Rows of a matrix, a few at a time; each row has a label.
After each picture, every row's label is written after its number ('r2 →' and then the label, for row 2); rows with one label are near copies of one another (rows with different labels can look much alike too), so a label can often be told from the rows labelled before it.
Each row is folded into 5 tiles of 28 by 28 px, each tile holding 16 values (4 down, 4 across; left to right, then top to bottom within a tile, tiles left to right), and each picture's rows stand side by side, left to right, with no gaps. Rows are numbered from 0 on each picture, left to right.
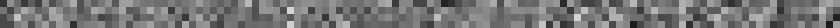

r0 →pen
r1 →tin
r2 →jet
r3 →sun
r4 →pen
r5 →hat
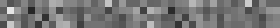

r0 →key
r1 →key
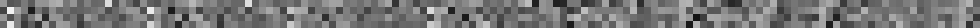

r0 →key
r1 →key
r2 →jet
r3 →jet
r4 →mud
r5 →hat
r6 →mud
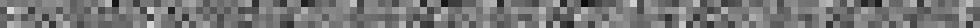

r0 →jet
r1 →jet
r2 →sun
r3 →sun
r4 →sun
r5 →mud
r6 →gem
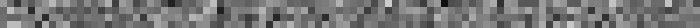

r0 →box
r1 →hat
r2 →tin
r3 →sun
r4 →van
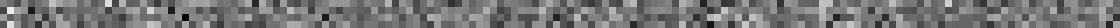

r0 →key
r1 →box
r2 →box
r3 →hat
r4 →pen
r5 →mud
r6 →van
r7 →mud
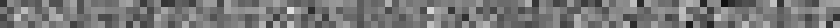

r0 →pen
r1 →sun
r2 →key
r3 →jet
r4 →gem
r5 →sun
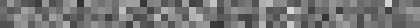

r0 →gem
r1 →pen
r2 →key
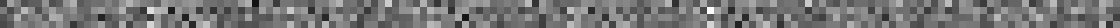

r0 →pen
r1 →jet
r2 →tin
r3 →box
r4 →jet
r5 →key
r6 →tin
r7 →pen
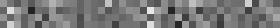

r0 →key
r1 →key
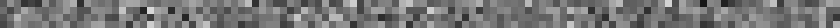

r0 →gem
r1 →jet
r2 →pen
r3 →key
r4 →tin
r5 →sun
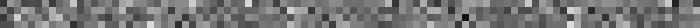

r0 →pen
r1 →van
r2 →jet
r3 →box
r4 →jet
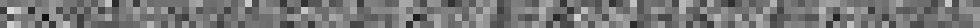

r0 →jet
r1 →tin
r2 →mud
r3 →hat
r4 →pen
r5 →hat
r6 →tin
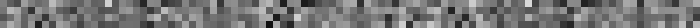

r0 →van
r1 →mud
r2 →sun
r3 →van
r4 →sun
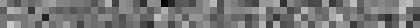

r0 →box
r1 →sun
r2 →pen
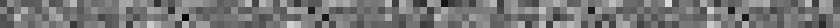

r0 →pen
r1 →box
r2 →box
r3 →sun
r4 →van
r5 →box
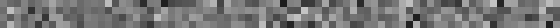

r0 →key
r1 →sun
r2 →mud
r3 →gem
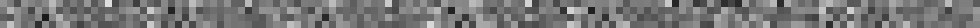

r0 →van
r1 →key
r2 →van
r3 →van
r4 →jet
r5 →gem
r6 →key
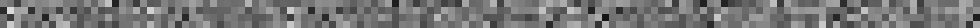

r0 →jet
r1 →key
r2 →jet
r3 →gem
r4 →box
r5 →sun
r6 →mud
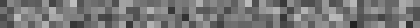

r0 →pen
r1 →tin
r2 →pen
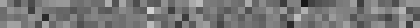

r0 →box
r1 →key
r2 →sun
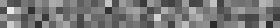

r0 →key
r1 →pen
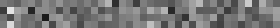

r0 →jet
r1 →tin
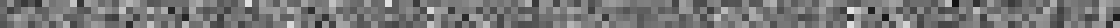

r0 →gem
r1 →tin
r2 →van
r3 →jet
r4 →box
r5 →pen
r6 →jet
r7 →hat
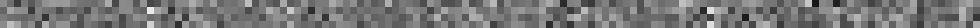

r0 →box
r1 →key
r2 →key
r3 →pen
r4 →mud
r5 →jet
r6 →hat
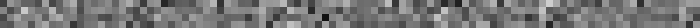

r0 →pen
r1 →sun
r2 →box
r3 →gem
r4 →gem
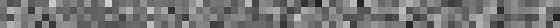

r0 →van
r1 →tin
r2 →gem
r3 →hat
